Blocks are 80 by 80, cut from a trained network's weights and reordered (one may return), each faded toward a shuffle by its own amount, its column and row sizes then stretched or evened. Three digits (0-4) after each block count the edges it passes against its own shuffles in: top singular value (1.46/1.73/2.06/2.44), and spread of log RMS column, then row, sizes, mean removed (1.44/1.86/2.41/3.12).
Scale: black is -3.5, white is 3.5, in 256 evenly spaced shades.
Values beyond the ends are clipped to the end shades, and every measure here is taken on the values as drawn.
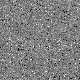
0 0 1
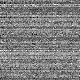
4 2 2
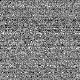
1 1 3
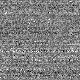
1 1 3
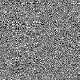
2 1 1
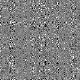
2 4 2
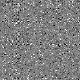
2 2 1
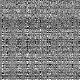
4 4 1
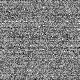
1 0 1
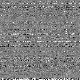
1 1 4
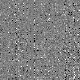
1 3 1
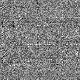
0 2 2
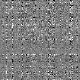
1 4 3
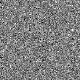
0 2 1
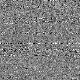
0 0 3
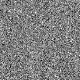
0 1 1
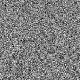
2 0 0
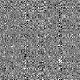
3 3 3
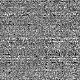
2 3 2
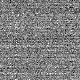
2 2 1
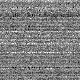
4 1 3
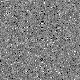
1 0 0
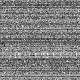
4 0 1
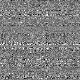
0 1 4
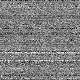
3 0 3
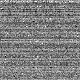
4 0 2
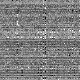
4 3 1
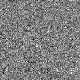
2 0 2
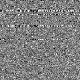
3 0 3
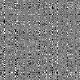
2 4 3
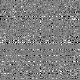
2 2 4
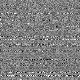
0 0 4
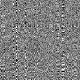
3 3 1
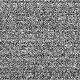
1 2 1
